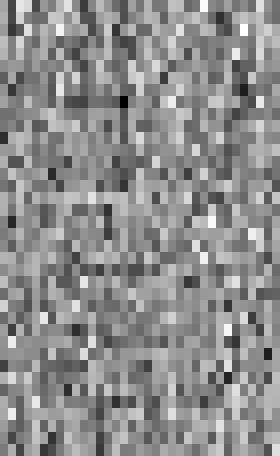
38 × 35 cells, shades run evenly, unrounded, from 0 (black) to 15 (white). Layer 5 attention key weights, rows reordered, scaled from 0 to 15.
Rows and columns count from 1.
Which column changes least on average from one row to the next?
5
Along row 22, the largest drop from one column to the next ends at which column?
27
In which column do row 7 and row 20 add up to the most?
32
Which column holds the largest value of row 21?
25
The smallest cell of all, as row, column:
9, 16
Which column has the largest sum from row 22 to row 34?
22
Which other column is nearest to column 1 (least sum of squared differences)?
19
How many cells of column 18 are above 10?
9
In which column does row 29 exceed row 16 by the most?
2
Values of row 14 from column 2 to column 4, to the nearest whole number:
5 5 11
